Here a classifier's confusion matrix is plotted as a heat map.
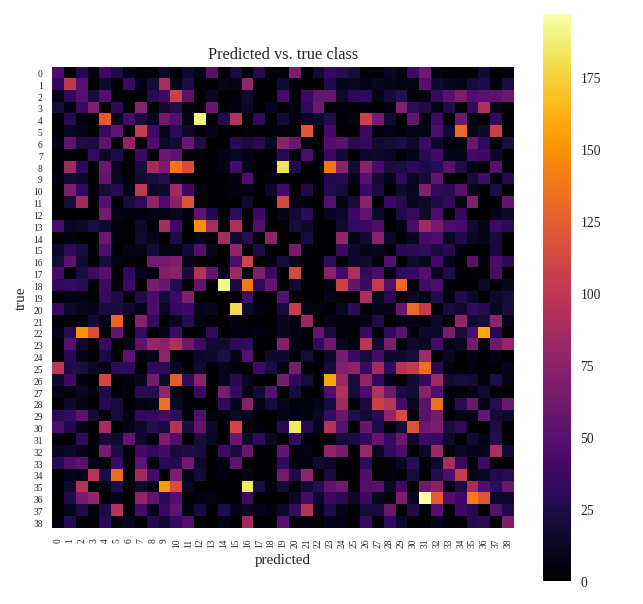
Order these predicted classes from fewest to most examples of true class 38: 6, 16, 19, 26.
6, 26, 19, 16
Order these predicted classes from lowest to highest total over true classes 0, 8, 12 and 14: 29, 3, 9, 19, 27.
3, 29, 9, 27, 19
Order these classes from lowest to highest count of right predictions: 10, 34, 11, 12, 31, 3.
31, 12, 3, 10, 34, 11
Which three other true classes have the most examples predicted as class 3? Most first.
22, 34, 36
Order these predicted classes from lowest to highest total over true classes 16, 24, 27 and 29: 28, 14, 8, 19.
19, 14, 8, 28
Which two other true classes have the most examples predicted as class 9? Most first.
35, 28
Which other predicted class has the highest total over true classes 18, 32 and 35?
16
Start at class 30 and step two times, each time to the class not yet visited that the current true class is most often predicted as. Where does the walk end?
15
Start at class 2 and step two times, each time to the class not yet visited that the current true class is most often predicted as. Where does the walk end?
7
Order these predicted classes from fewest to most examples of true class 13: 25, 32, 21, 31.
21, 25, 32, 31
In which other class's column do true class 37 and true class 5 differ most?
34
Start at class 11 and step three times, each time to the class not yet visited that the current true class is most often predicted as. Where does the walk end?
23
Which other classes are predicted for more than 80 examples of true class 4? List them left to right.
12, 15, 26
